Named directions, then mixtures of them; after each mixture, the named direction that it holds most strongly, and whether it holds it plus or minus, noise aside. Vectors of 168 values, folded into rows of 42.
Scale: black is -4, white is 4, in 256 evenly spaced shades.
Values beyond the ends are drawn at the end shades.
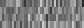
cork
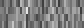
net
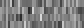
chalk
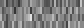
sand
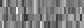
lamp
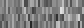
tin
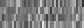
cork, plus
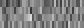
sand, plus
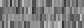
chalk, minus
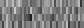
sand, minus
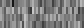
chalk, plus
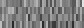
cork, minus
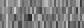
sand, minus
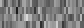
lamp, minus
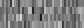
chalk, minus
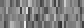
net, plus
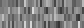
tin, minus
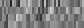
net, plus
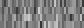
lamp, minus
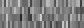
sand, minus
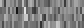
lamp, minus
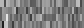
sand, minus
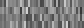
net, plus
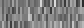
cork, plus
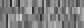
chalk, minus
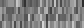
cork, plus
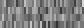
cork, minus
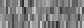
tin, minus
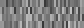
sand, plus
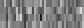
chalk, minus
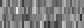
lamp, plus
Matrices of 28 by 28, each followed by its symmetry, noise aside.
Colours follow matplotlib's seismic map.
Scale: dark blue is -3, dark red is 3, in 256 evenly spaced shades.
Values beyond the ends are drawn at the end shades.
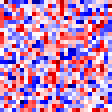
antisymmetric.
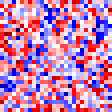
same after a half turn.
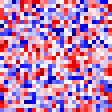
same after a half turn.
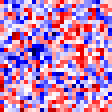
no symmetry.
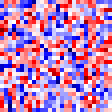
antisymmetric.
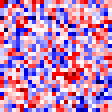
symmetric.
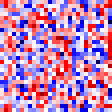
mirrored top to bottom.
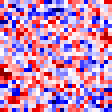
same after a half turn.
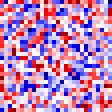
symmetric.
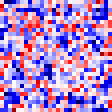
same after a half turn.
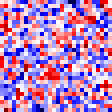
same after a half turn.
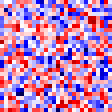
antisymmetric.
